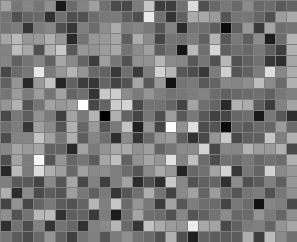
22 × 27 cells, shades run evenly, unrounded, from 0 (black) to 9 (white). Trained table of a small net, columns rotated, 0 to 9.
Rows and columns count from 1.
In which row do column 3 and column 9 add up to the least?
8
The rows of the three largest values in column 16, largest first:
12, 15, 17
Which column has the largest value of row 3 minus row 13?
11
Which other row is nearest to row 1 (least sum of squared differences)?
18
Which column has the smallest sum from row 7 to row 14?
13
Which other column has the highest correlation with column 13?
10
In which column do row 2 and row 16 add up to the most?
14
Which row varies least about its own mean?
9
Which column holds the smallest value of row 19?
24
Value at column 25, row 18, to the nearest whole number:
3
